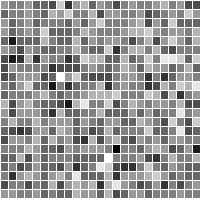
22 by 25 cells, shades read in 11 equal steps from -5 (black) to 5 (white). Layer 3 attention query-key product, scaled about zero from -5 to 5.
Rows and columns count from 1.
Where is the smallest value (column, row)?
15, 17
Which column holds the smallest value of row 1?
9
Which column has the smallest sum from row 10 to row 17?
7
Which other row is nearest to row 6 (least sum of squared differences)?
22
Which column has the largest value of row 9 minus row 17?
8
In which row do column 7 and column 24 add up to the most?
2
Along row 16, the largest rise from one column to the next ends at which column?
12
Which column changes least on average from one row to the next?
16
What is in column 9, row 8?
-2
